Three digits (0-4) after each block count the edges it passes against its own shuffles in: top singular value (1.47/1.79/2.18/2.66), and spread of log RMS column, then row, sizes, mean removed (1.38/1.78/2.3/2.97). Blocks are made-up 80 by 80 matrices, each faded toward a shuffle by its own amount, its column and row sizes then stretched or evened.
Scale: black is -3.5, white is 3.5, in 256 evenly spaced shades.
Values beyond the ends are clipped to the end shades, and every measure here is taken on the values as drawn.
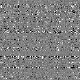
2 2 4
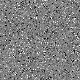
0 1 1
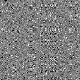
3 2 1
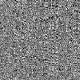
2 2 1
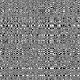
4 2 4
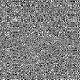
3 0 3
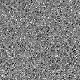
2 0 0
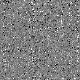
0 3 1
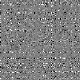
2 3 4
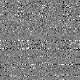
2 2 4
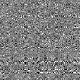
3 2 3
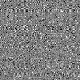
3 0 2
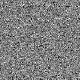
0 0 2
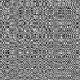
4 3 2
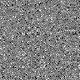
2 1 1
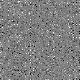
2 2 1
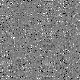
1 1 1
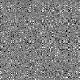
3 2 2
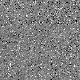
0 1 1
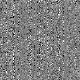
0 4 0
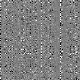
3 4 2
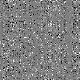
2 3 1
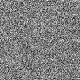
2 0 0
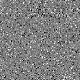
2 0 1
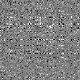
3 3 3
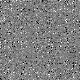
0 2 2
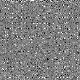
2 1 3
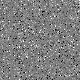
0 1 0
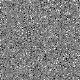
0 2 1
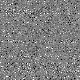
0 0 3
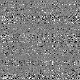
2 2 4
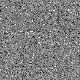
1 0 2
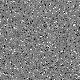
0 0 0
